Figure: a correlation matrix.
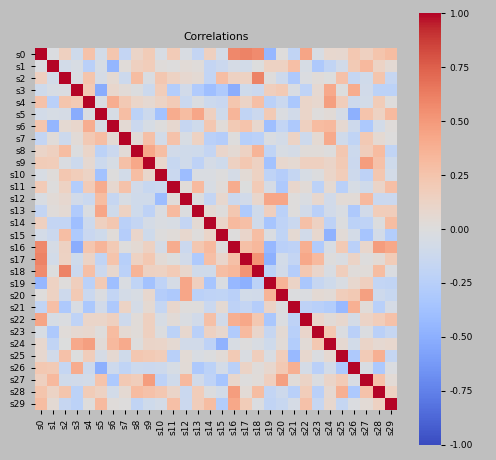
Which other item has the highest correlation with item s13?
s5
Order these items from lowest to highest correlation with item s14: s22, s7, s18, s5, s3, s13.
s3, s7, s18, s13, s5, s22
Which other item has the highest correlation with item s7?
s24
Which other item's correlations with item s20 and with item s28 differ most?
s16
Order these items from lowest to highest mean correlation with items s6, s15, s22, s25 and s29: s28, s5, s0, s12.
s12, s5, s28, s0
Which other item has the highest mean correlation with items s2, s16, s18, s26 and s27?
s0
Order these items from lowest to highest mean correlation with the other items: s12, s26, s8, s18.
s26, s12, s8, s18
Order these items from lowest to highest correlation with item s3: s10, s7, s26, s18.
s18, s7, s10, s26
